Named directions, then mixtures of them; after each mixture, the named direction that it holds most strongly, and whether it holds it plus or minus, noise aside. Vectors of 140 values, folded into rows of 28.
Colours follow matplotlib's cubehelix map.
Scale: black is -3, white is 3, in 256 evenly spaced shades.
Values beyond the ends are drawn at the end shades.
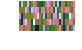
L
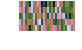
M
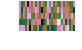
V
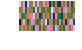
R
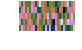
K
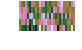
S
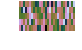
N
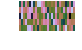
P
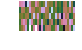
S, minus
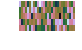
K, plus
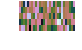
V, plus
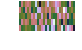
K, minus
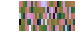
M, minus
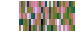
V, plus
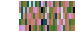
V, plus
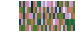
M, minus
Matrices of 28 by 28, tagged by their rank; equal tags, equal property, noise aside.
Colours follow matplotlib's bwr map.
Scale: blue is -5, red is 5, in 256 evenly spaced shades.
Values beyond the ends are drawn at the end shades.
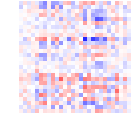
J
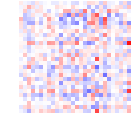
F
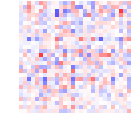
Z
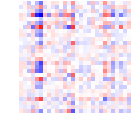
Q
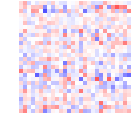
Z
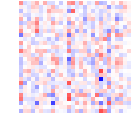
F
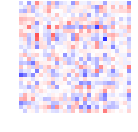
F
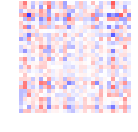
J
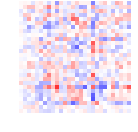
J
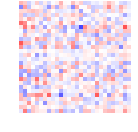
Z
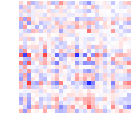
Q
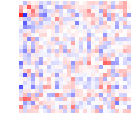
Z
